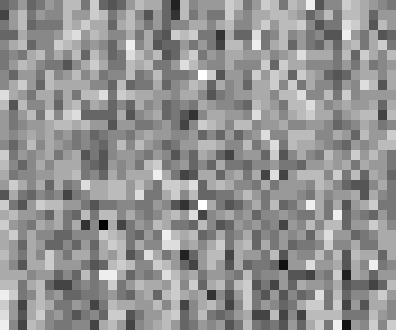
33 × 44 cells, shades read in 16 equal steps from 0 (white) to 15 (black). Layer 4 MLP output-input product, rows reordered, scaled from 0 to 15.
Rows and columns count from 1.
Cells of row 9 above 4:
36
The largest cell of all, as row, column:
23, 12
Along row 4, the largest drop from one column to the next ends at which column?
39
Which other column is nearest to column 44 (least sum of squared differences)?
4
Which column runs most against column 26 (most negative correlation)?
1
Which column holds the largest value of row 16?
26
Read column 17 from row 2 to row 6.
10 8 5 5 6
